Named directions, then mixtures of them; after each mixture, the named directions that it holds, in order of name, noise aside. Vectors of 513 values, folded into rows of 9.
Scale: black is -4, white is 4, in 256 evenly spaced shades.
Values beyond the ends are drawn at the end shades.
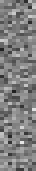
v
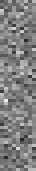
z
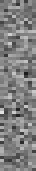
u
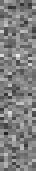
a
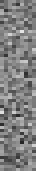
u, z.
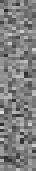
u, z.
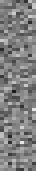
v.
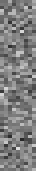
v, z.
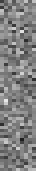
z.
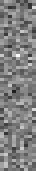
a, v.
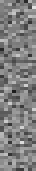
v.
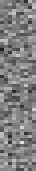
v.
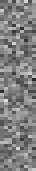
u, z.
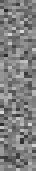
u, z.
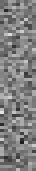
u, z.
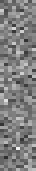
z.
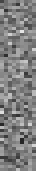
u, z.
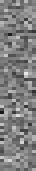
u.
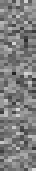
u, z.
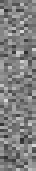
u, z.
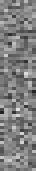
u.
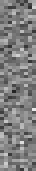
a, v.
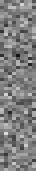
a.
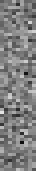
u, v.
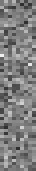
a, z.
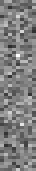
a, z.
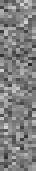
a, z.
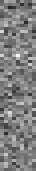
a.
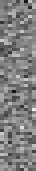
u, v.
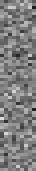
a, v.
